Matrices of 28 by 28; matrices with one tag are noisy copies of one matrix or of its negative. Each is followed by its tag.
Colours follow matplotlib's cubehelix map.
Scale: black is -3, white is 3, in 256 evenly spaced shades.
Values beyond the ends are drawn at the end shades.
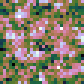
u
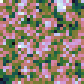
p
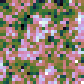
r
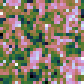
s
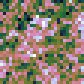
r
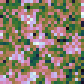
s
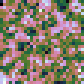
p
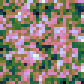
u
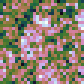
r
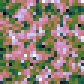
u
